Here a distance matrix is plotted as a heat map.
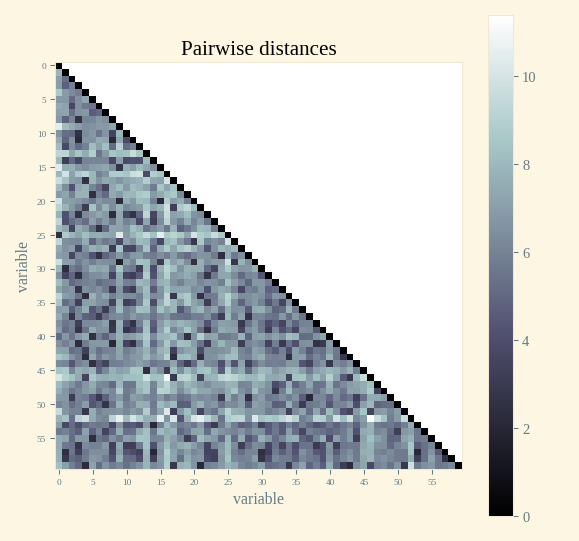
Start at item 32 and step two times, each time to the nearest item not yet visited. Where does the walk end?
47
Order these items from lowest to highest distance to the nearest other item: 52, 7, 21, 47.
21, 7, 47, 52
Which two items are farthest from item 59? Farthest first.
52, 16
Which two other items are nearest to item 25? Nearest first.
0, 40
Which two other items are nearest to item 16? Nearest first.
45, 13
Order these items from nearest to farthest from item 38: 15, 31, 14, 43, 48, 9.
31, 14, 48, 43, 15, 9
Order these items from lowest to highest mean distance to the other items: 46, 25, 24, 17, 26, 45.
24, 26, 17, 45, 46, 25
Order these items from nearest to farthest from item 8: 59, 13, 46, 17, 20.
59, 20, 17, 46, 13
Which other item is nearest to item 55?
5
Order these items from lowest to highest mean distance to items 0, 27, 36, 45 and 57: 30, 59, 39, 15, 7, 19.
39, 7, 30, 59, 19, 15
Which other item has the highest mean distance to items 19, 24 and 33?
46
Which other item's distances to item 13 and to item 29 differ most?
9
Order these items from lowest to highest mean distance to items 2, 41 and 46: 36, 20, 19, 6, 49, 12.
49, 6, 36, 12, 20, 19
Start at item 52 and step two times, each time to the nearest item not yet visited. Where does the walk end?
7
